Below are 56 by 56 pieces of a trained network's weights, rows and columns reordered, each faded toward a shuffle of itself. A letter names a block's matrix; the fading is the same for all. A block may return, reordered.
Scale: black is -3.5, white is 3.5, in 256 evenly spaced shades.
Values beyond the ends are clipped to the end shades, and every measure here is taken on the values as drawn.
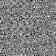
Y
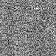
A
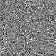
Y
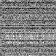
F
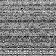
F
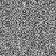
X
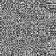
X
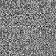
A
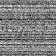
F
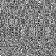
X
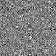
Y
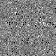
Y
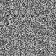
A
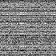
F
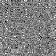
Y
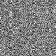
A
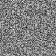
A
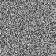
A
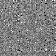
Y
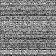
F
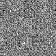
A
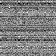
F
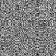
X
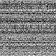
F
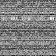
F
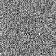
A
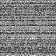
F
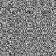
X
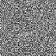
X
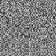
X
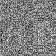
A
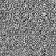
X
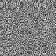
X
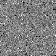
Y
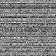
F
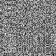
A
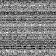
F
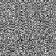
X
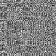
X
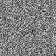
A
